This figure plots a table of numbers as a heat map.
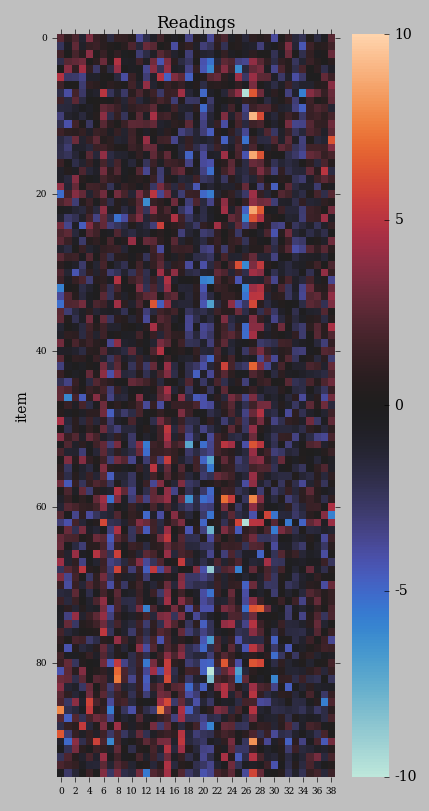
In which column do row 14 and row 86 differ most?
0
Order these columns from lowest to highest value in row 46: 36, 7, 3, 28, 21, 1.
1, 3, 7, 28, 21, 36
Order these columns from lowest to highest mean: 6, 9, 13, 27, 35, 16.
9, 16, 35, 13, 6, 27
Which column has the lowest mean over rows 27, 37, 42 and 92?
20
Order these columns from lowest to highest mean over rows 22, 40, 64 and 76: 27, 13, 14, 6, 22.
22, 13, 14, 6, 27
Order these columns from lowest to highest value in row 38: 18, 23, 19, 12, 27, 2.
18, 19, 12, 2, 23, 27
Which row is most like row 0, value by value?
2
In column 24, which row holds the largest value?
59
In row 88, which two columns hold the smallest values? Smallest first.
21, 20
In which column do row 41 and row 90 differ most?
27
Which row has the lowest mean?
61
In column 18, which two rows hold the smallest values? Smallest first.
52, 59
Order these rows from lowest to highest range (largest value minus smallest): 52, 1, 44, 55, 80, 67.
44, 1, 67, 55, 80, 52
